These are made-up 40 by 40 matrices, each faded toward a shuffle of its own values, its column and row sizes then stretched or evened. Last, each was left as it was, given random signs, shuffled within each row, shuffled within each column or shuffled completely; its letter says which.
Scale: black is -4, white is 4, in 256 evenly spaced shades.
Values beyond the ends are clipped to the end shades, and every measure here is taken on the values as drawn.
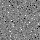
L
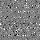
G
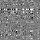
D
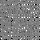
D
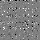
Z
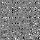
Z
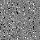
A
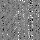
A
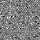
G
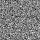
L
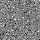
L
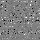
G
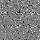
G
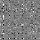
Z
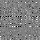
D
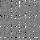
Z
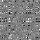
D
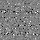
G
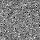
L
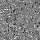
L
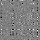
D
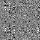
Z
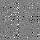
D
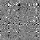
D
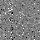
A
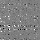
Z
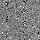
A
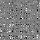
Z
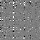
D
